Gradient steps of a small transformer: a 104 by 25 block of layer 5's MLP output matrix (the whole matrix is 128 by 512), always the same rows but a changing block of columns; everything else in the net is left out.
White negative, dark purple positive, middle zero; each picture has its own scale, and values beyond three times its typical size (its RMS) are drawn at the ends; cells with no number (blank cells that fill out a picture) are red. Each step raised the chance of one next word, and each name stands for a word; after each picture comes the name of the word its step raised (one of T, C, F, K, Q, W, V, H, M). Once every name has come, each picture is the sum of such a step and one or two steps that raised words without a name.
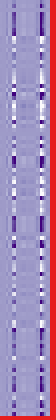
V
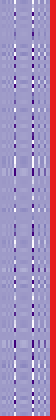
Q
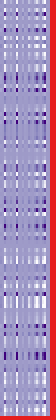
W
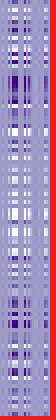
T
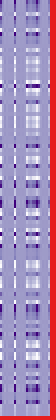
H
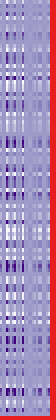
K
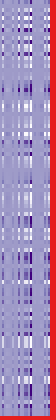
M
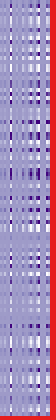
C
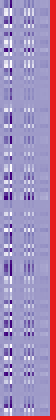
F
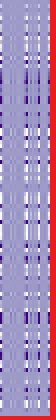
T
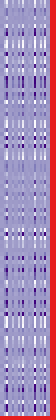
M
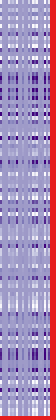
W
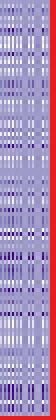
M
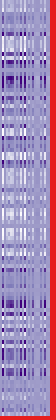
T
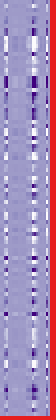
T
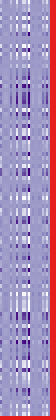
Q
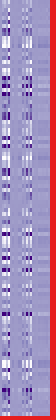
Q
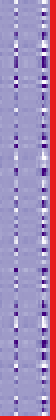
Q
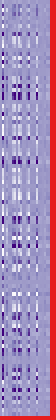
V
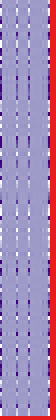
F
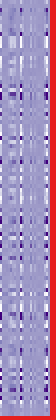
V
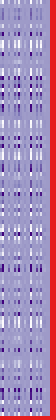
K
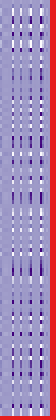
F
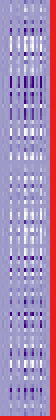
T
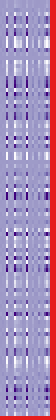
F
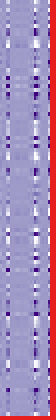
Q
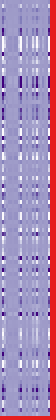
T
